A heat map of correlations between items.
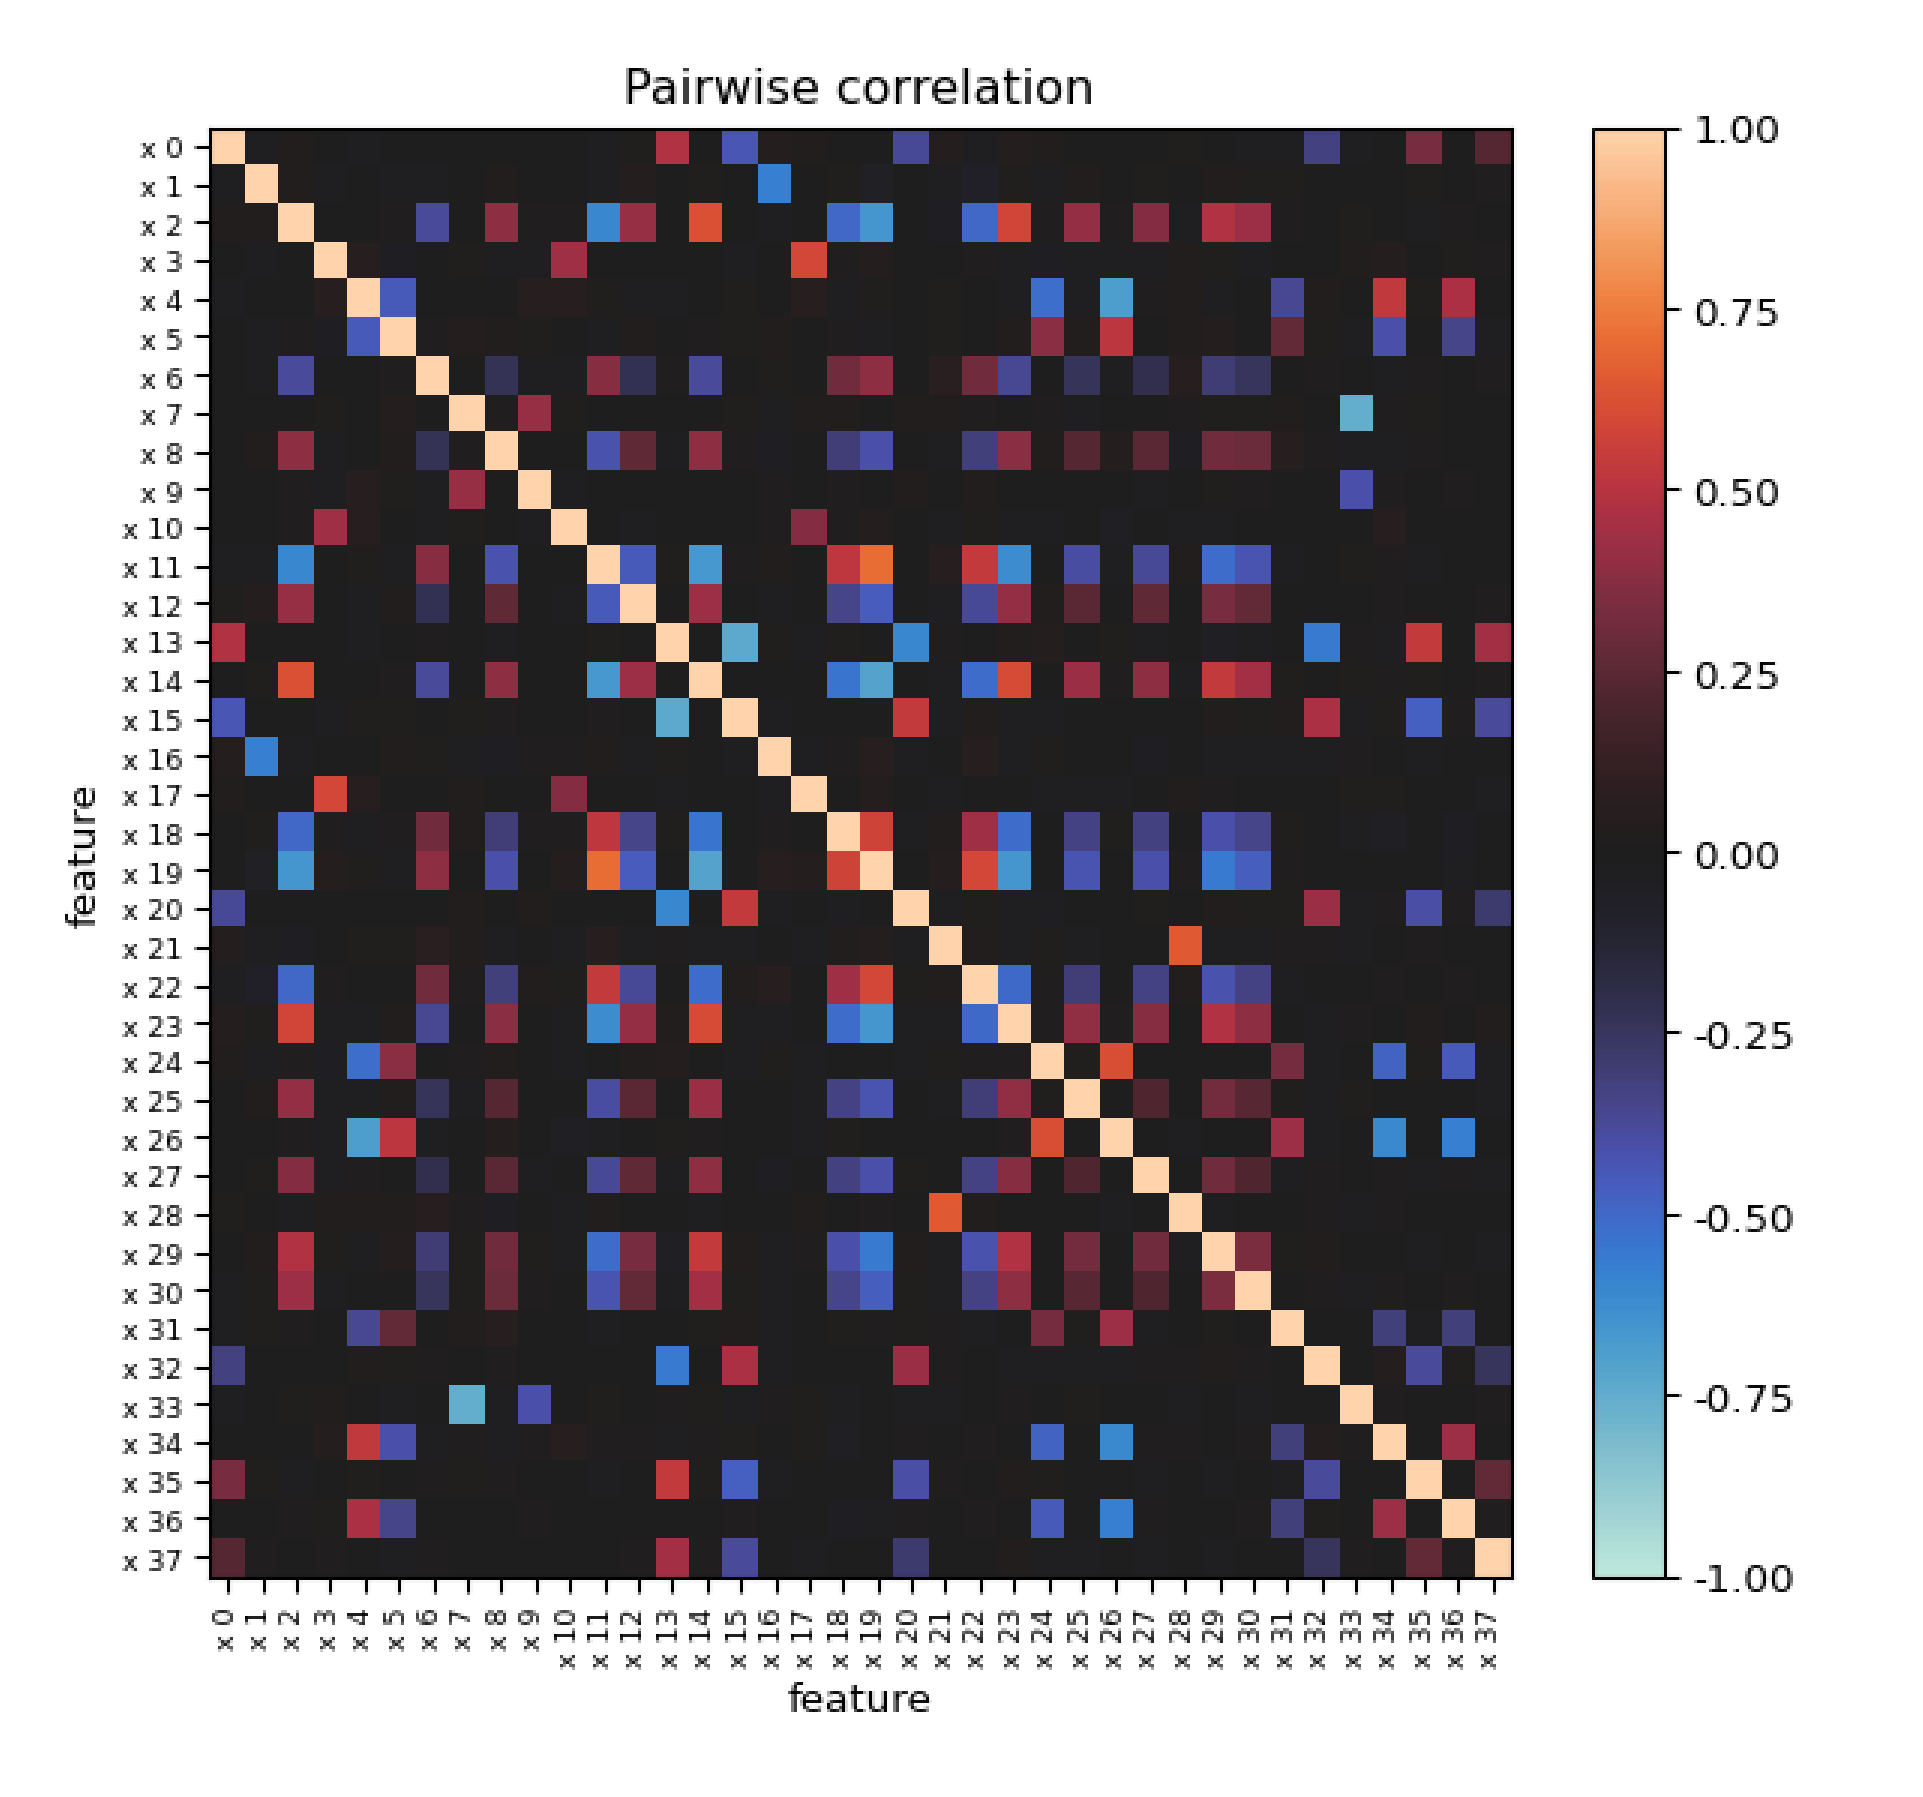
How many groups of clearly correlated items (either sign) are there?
7
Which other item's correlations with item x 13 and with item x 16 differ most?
x 15
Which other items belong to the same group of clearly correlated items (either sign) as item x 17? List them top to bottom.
x 3, x 10
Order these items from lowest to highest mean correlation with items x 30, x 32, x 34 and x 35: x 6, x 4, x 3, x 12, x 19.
x 19, x 6, x 3, x 12, x 4
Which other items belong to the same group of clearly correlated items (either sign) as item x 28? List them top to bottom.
x 21
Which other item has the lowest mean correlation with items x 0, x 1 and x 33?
x 7
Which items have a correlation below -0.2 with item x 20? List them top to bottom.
x 0, x 13, x 35, x 37
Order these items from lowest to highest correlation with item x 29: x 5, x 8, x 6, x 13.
x 6, x 13, x 5, x 8
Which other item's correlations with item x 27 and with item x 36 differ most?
x 26
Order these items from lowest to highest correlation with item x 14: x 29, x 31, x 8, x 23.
x 31, x 8, x 29, x 23
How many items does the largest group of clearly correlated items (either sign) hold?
14
